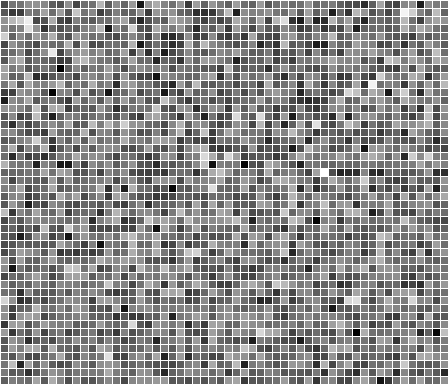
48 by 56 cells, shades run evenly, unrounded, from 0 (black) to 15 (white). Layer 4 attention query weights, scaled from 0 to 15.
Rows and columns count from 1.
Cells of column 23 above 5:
38
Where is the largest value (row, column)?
22, 41
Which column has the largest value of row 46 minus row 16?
2
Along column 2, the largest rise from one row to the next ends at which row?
3
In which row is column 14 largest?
45
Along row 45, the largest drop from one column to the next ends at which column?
15
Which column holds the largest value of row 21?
26
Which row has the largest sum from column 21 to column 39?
28
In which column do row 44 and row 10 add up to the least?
20
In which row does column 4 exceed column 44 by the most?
10
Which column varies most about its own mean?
51
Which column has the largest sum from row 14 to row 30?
54
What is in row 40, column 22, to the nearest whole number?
2
